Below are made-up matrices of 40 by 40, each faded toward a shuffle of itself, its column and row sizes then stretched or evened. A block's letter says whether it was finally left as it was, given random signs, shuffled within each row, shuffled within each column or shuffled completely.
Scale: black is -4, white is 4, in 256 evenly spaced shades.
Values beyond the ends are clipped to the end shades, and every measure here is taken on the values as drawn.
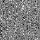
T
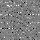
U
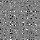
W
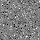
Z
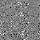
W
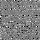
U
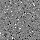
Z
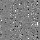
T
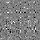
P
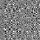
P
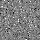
Z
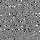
U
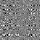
P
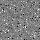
Z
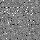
U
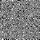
W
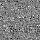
U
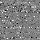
U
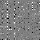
W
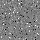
Z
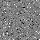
Z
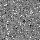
Z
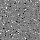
Z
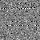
U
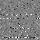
U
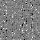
T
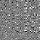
P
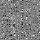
W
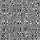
P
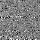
U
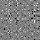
P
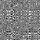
P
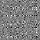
P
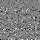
U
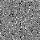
T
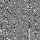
T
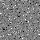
Z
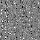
T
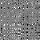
P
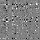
P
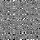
P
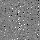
T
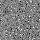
Z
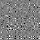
P
